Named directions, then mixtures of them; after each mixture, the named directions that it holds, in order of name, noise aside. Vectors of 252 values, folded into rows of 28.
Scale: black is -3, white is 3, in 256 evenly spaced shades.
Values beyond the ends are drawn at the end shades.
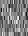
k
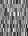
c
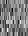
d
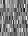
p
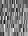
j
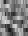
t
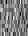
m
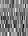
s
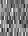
d.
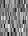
p, s.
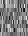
p.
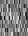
k, m.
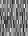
j, p, s.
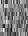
c, m, t.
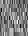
j, k, p.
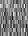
c, p, s.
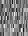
j.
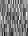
j, k, m.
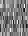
p, s.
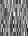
c.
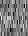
j, p, s.
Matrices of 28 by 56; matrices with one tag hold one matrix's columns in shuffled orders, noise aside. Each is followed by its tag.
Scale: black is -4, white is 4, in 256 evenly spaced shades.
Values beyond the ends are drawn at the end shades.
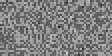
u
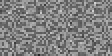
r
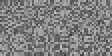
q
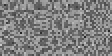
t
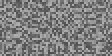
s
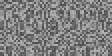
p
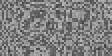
p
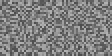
q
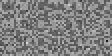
t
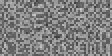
s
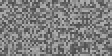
s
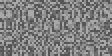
p
